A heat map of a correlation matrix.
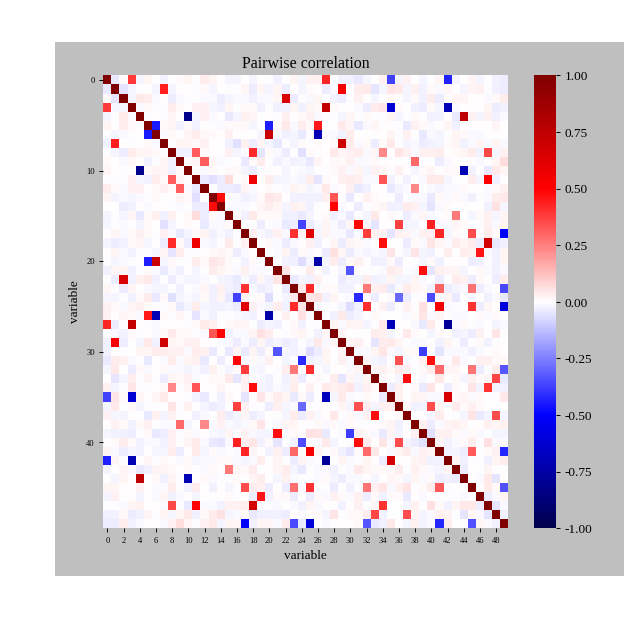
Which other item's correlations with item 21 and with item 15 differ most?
39
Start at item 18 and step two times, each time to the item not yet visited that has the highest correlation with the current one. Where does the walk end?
11
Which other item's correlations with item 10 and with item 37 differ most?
4
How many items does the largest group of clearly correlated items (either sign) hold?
7
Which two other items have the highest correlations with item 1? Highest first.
29, 7
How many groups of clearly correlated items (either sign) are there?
14
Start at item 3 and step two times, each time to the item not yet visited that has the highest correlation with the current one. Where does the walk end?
0
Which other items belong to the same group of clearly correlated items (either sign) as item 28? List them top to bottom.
13, 14
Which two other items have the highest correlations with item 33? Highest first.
37, 48
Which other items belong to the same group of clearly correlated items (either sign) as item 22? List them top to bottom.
2
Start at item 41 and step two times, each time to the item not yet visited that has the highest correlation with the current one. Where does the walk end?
17
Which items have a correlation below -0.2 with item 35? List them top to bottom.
0, 3, 27
